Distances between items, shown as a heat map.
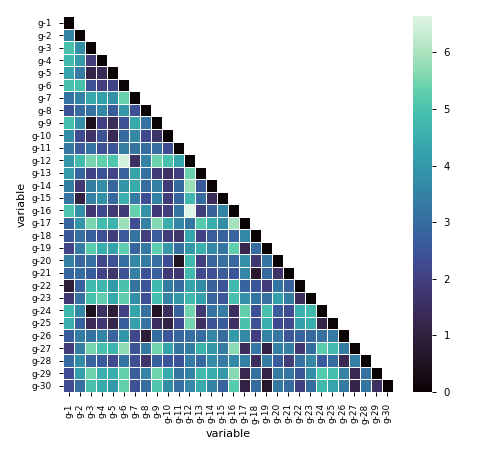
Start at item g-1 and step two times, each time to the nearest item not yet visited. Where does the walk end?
g-23
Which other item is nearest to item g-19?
g-30
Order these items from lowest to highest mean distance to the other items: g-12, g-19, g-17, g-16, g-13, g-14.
g-13, g-14, g-19, g-16, g-17, g-12
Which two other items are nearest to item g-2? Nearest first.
g-15, g-14
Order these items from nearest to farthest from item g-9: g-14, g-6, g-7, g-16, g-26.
g-16, g-6, g-26, g-14, g-7
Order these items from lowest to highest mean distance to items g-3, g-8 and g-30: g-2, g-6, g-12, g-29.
g-2, g-29, g-6, g-12
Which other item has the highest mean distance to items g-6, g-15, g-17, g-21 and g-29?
g-12
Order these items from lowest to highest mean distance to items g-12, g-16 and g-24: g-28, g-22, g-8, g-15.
g-28, g-8, g-15, g-22
